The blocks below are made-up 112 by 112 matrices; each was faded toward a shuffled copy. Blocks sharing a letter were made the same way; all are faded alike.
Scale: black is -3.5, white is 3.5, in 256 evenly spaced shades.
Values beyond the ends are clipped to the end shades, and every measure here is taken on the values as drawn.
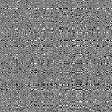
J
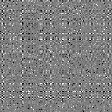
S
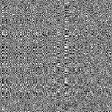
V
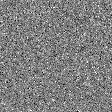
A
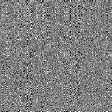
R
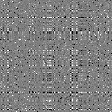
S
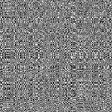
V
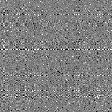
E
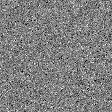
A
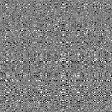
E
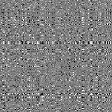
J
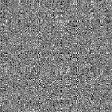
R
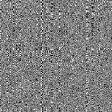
R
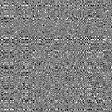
J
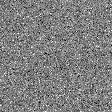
A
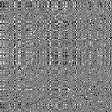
S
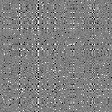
S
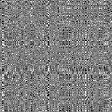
V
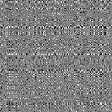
J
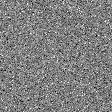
A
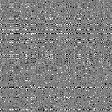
J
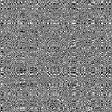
V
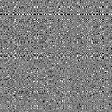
E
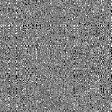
R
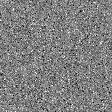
A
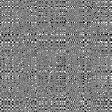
S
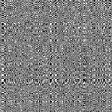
V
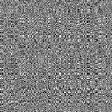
V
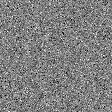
A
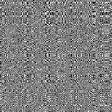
V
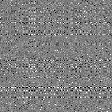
J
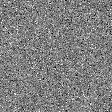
A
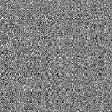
R
